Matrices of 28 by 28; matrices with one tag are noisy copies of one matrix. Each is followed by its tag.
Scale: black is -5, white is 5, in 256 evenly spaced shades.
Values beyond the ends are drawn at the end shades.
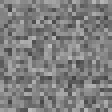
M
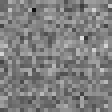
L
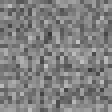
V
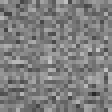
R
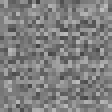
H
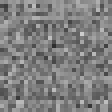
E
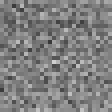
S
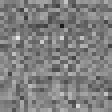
S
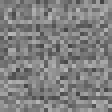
H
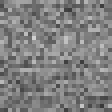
L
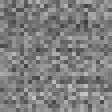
S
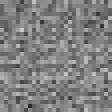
R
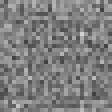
E
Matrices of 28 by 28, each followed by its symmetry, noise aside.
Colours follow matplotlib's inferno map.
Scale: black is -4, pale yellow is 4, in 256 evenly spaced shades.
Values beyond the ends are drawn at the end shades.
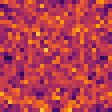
mirrored left to right.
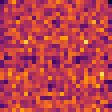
mirrored left to right.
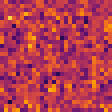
no symmetry.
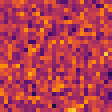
antisymmetric.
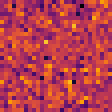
no symmetry.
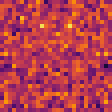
mirrored left to right.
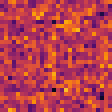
mirrored top to bottom.
